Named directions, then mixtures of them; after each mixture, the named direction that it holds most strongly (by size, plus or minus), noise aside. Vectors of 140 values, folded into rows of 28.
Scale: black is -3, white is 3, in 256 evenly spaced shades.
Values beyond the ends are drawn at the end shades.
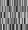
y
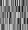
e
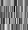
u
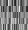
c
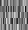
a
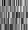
e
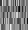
e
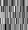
u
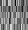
e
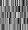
e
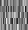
a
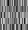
y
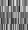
c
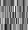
u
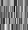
u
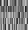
a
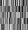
e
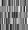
a
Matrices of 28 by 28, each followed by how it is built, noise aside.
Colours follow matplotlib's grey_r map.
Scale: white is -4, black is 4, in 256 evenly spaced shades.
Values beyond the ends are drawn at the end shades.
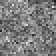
smooth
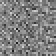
repeating rows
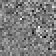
upper triangular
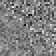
upper triangular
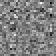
low rank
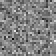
repeating rows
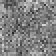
smooth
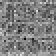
blocks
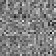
low rank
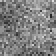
smooth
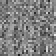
blocks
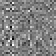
low rank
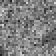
smooth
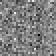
repeating rows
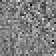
upper triangular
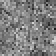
smooth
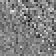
upper triangular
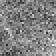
smooth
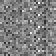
repeating rows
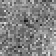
smooth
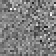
upper triangular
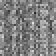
blocks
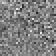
upper triangular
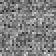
blocks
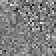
upper triangular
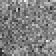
smooth
